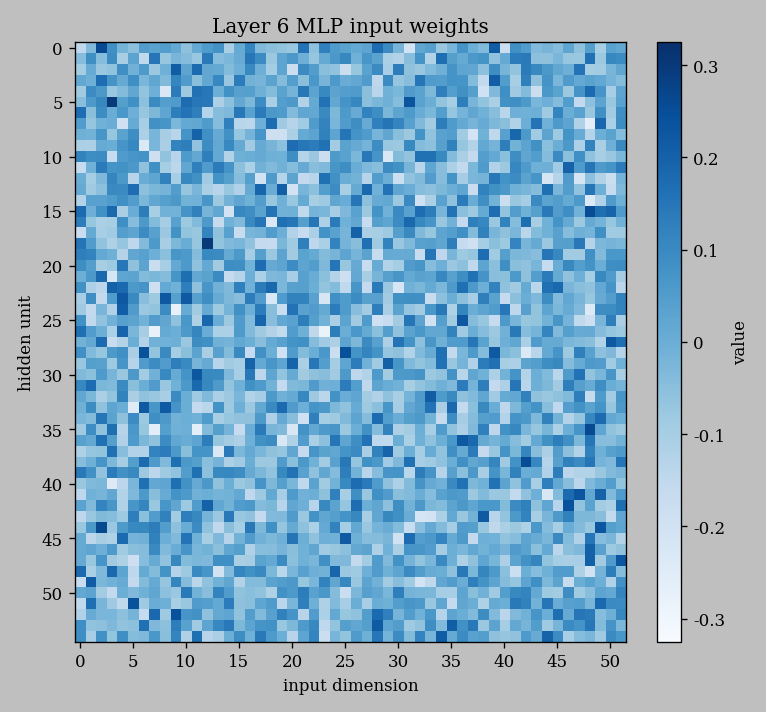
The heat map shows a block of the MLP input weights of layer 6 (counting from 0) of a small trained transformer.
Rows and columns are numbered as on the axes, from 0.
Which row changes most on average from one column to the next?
28
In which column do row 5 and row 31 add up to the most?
11
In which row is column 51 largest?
47
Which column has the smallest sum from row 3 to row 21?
37
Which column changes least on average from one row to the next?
26
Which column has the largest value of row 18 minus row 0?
0
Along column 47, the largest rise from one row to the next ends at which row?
41
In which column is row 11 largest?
46
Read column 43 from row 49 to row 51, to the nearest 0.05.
0.1 0 0
